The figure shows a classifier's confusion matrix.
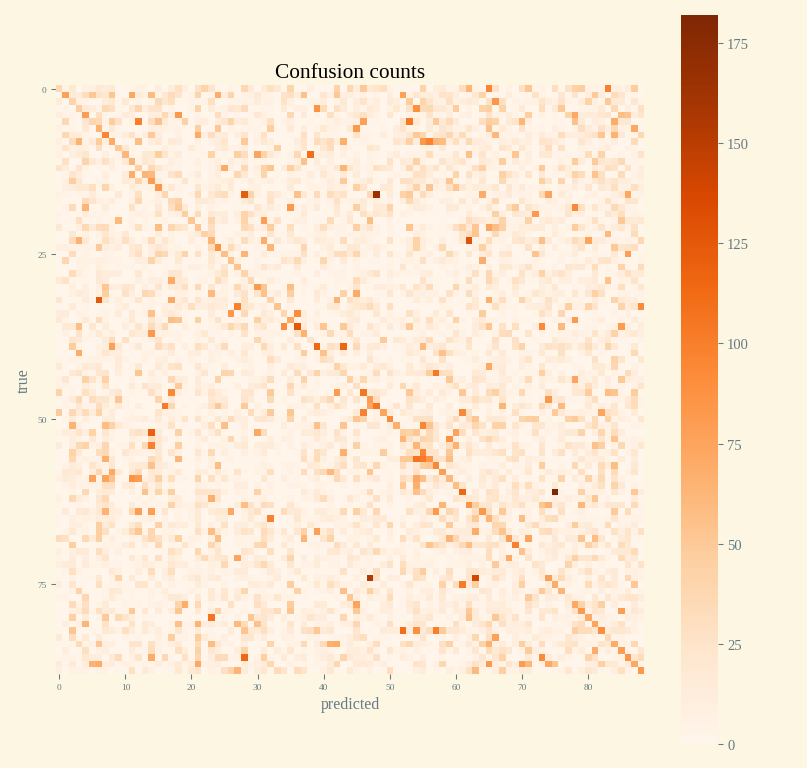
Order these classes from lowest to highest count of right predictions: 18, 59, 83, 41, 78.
41, 83, 18, 59, 78
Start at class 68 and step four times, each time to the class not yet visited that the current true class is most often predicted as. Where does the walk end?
81
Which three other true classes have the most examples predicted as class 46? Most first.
49, 5, 0
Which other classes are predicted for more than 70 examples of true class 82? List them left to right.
52, 54, 57
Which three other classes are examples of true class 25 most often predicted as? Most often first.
86, 28, 72
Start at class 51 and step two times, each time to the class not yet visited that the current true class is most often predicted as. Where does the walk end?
43
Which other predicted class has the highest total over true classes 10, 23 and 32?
62
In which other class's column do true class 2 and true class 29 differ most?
66
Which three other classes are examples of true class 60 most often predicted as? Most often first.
54, 52, 84
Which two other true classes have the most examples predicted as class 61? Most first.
75, 49
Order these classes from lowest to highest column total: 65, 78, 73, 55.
78, 73, 55, 65
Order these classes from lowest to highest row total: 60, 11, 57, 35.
60, 35, 11, 57
